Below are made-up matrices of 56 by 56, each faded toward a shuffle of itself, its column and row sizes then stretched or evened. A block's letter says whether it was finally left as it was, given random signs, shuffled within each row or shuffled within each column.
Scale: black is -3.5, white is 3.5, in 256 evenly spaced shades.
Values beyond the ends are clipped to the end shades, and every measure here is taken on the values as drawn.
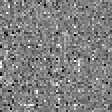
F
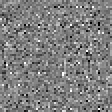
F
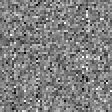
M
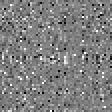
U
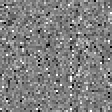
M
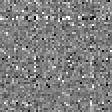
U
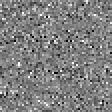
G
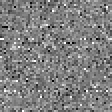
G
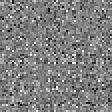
U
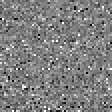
G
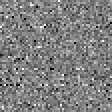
G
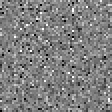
M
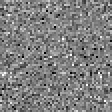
G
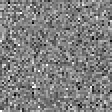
M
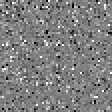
F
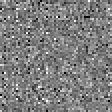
F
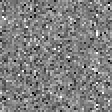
M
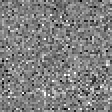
F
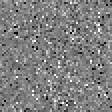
M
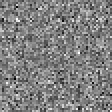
F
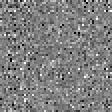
U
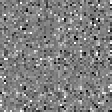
U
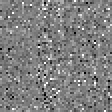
M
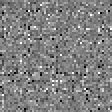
F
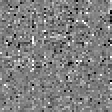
F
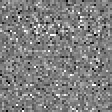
G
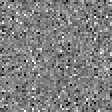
U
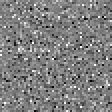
G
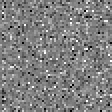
M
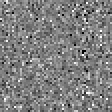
M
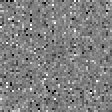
M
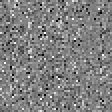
M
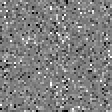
M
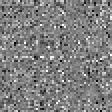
U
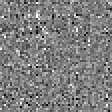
F
